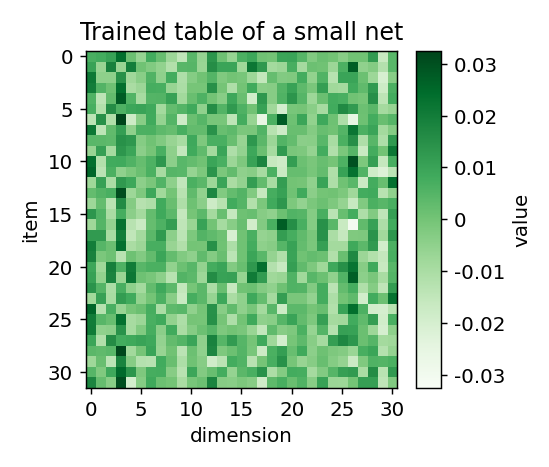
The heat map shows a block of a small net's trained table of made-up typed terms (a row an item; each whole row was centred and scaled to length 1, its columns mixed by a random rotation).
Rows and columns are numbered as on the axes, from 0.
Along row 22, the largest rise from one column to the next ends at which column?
30
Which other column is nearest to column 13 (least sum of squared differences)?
10
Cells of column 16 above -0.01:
28
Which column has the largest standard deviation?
26
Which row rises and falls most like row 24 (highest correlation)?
11
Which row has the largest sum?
20
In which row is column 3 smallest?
19
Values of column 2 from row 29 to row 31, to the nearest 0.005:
-0.015 0.01 -0.005
